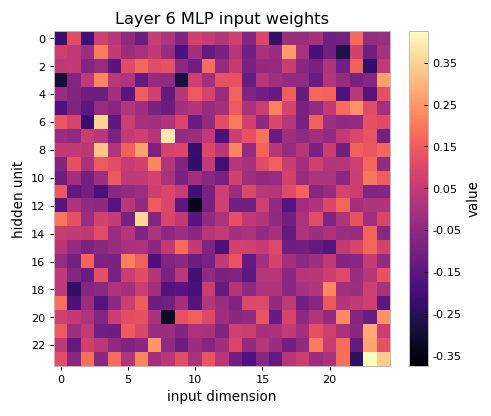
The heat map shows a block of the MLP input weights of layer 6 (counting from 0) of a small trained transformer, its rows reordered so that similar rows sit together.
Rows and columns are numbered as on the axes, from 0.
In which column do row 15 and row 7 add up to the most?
8
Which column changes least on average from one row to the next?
18
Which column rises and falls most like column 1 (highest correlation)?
3
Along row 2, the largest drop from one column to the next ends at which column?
23
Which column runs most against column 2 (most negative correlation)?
22
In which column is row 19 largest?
0
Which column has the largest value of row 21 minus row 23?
14
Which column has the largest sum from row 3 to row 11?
13
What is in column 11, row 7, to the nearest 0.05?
0.05
